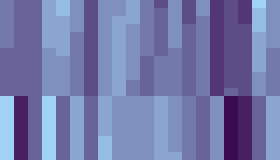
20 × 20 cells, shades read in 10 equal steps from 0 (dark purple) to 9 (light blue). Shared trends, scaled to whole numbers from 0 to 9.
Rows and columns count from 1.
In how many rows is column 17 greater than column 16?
12
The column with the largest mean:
4
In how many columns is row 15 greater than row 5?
10
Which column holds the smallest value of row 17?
17
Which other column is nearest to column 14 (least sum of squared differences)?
3
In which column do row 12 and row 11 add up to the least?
16
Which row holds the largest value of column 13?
20
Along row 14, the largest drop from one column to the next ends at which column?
2
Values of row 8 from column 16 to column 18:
2 3 3
